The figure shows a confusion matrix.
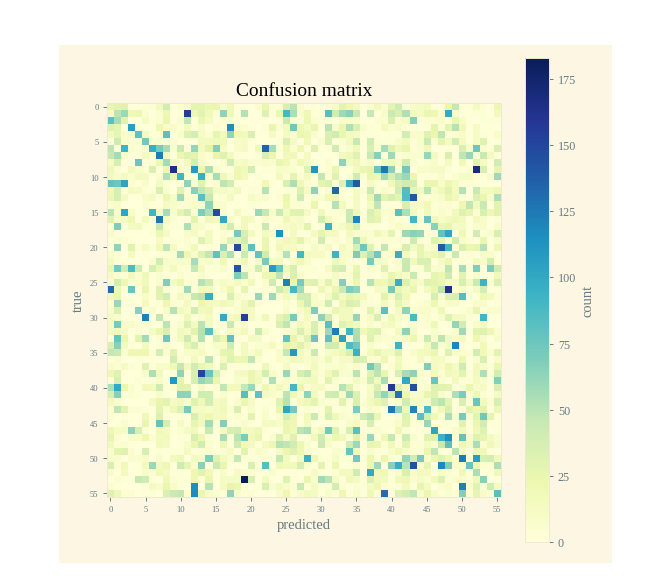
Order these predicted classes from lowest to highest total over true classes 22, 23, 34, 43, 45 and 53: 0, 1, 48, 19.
0, 48, 1, 19
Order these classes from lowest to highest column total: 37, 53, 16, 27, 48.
27, 16, 53, 37, 48
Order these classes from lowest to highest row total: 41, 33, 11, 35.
35, 11, 33, 41
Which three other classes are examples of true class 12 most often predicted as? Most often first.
32, 42, 29
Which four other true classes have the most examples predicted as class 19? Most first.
53, 30, 41, 47
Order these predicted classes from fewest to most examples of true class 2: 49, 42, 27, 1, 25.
27, 42, 49, 25, 1
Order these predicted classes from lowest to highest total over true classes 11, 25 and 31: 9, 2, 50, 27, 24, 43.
9, 24, 43, 50, 27, 2
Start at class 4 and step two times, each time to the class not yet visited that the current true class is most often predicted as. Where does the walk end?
33
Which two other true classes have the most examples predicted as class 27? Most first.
21, 25
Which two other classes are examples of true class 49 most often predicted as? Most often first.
34, 46
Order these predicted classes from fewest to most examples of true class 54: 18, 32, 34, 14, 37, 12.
34, 37, 18, 32, 14, 12
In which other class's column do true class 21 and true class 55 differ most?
39
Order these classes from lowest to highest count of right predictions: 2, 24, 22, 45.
2, 24, 45, 22
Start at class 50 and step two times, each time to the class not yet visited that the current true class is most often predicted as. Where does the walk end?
37
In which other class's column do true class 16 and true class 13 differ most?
7
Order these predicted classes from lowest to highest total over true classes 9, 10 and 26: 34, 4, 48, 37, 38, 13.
4, 37, 34, 38, 13, 48
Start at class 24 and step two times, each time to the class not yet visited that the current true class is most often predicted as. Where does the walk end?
48
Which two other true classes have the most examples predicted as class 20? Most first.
40, 36
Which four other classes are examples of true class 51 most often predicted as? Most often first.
43, 47, 41, 22
